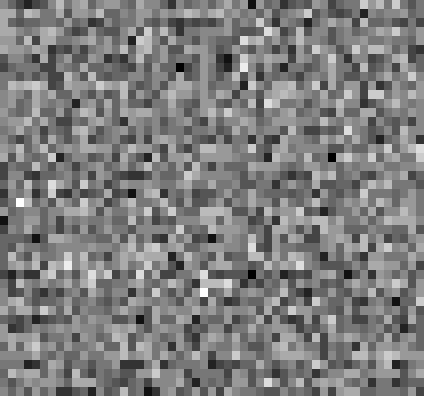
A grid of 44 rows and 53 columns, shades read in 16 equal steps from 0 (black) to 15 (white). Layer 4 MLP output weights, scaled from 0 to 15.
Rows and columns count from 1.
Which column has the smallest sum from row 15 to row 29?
1
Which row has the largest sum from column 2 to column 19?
30
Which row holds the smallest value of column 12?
44
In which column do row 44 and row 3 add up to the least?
12
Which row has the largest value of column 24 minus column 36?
20
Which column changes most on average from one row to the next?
5
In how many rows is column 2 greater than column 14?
19
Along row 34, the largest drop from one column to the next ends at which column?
36
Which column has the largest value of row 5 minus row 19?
31
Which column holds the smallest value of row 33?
39
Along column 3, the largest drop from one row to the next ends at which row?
24
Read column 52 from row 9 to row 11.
12 6 11
